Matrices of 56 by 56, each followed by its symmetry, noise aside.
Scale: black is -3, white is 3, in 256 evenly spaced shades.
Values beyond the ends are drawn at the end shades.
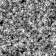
symmetric.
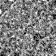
symmetric.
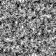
same after a half turn.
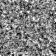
antisymmetric.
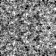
mirrored top to bottom.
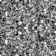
mirrored top to bottom.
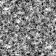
same after a half turn.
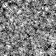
symmetric.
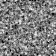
same after a half turn.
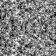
mirrored top to bottom.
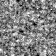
same after a half turn.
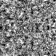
mirrored top to bottom.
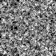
mirrored top to bottom.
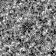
symmetric.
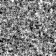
antisymmetric.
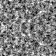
mirrored top to bottom.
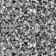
mirrored top to bottom.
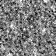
same after a half turn.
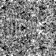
mirrored top to bottom.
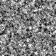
antisymmetric.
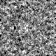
mirrored top to bottom.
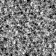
same after a half turn.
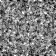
same after a half turn.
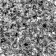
symmetric.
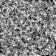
symmetric.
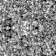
mirrored top to bottom.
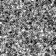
antisymmetric.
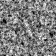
same after a half turn.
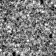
same after a half turn.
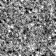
antisymmetric.
